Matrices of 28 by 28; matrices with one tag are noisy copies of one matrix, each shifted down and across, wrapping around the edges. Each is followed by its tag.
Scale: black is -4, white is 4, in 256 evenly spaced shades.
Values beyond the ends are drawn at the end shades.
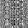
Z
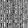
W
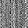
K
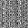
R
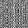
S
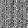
R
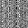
R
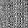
S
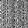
R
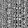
Z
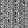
R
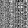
Z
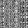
Z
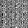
R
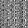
R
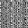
R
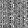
R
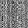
K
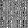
W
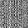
S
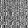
W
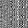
S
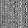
S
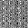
R
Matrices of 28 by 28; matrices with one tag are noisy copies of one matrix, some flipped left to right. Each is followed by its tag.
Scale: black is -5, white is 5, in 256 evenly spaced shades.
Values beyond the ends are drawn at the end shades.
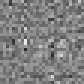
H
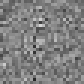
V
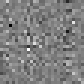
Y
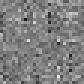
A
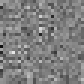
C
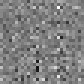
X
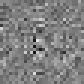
V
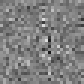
V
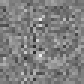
V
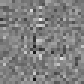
V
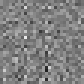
X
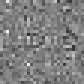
Y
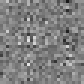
Y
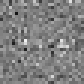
H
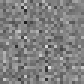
X
